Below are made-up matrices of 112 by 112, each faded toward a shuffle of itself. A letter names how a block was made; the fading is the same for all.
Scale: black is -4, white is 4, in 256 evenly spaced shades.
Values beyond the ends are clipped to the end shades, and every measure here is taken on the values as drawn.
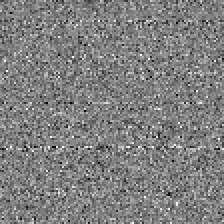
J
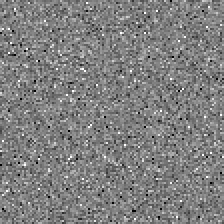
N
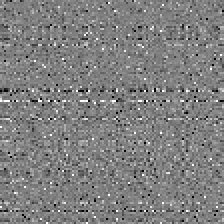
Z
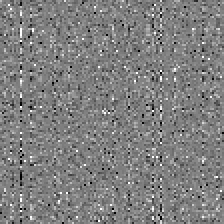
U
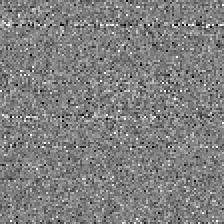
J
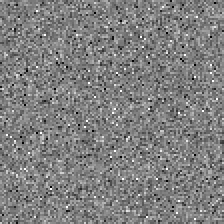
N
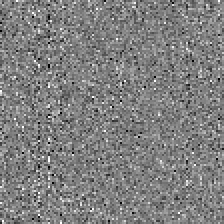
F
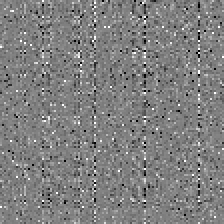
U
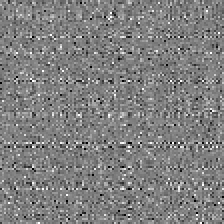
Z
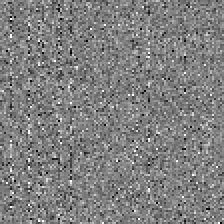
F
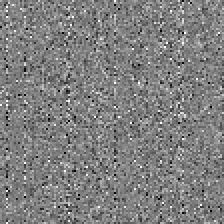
F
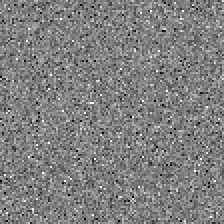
N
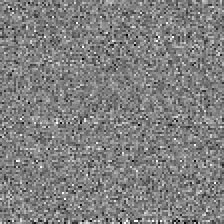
J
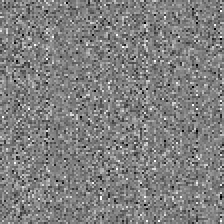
F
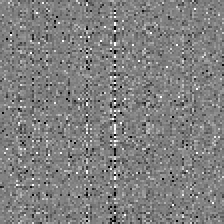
U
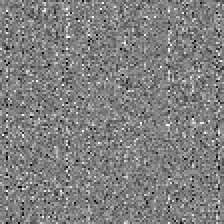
F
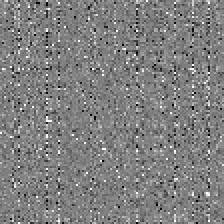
U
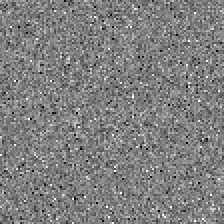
N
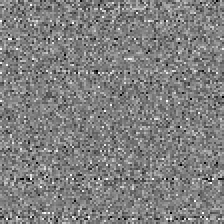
J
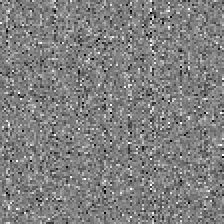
F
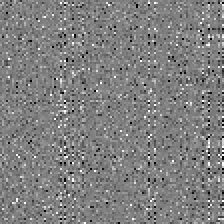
U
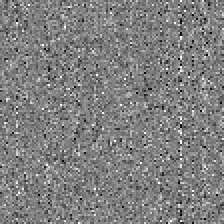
F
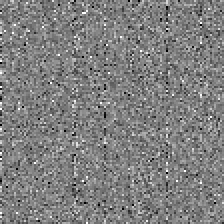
F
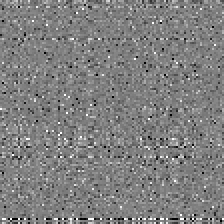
Z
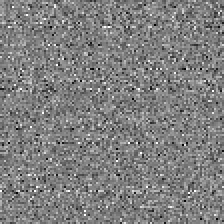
J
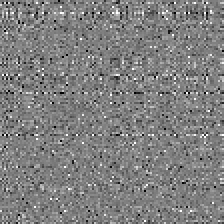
Z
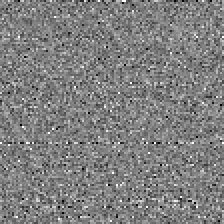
J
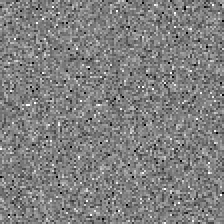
N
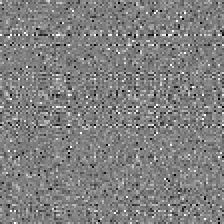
Z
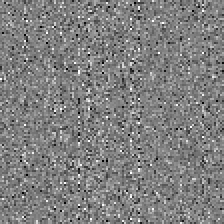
F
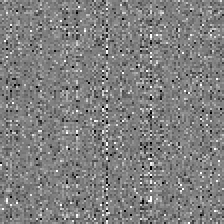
U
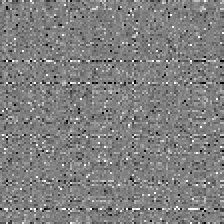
Z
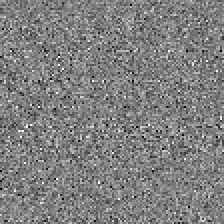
J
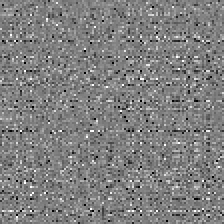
Z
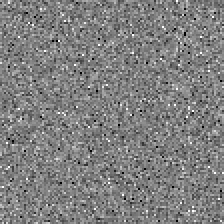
N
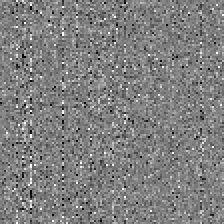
F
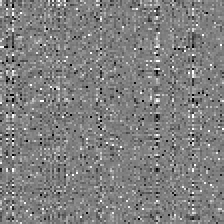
U
